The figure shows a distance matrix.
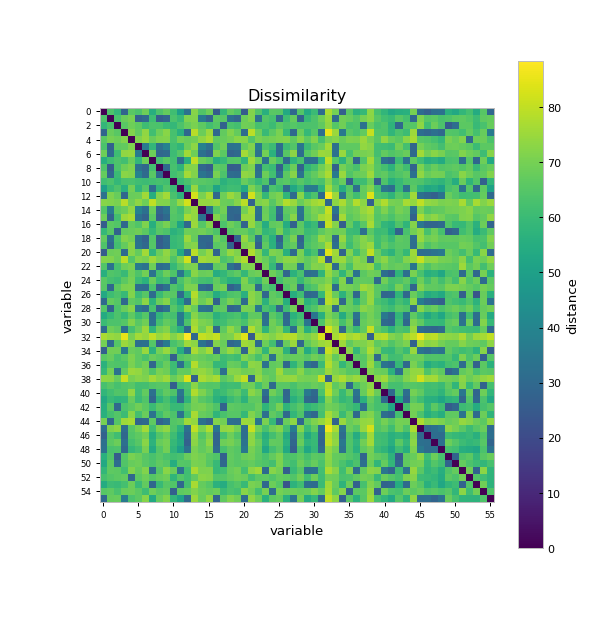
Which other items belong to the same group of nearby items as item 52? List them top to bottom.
4
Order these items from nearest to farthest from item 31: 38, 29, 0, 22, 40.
0, 29, 40, 22, 38
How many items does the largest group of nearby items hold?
14
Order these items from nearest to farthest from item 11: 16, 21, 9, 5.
16, 5, 9, 21
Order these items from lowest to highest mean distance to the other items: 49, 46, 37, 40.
46, 40, 49, 37
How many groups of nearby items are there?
7
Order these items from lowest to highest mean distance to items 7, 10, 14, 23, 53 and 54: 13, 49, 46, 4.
46, 49, 4, 13
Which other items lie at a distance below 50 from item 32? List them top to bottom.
13, 21, 38
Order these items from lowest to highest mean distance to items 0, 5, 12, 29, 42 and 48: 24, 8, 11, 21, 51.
11, 51, 8, 24, 21
